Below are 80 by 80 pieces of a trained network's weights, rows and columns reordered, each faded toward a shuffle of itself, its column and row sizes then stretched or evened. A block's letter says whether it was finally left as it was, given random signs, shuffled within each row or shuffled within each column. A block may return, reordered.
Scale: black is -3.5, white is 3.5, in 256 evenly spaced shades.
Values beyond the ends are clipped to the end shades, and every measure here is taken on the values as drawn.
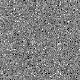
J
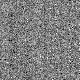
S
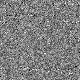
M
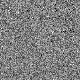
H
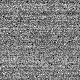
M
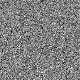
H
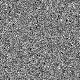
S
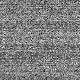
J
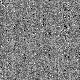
S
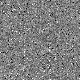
S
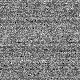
M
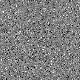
J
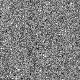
S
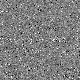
M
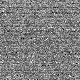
M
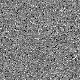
H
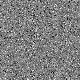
S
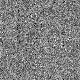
S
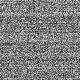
J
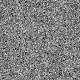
S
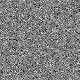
J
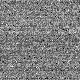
M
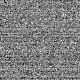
M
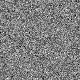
M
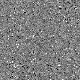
J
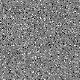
J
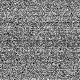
J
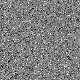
S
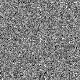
H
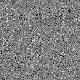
J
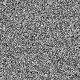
M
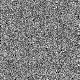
S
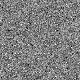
M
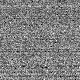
M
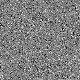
S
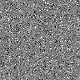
J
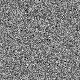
S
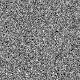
H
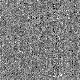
J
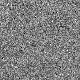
H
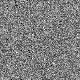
H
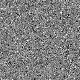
S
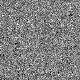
H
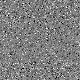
M
